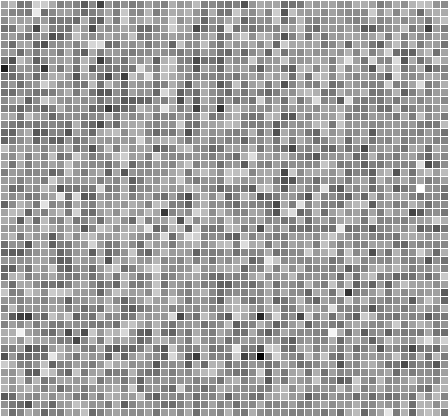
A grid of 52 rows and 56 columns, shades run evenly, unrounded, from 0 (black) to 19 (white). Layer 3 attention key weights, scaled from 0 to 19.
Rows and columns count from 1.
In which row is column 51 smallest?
46
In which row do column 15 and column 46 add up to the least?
19
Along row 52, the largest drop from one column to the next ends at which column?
50
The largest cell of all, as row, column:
24, 53
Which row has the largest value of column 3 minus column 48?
42
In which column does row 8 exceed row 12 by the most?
47
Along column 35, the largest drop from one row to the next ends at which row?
41
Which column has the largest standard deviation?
33
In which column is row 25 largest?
8
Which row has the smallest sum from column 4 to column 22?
44
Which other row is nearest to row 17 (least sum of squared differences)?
18
